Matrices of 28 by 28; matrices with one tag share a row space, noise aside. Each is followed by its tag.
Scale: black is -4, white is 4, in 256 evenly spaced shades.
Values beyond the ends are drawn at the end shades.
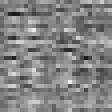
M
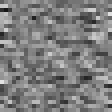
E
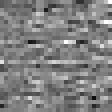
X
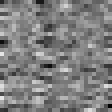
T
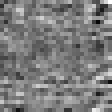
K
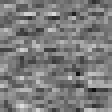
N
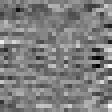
K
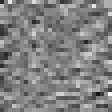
E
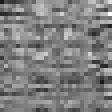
K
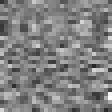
E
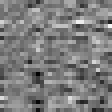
X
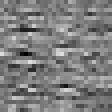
M
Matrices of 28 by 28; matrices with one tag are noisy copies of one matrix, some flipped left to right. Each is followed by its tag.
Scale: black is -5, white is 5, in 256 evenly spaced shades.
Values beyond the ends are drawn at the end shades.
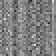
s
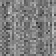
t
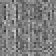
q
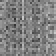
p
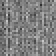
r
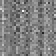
s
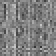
q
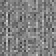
r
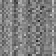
s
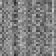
s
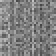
p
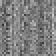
t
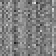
s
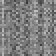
s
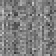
t
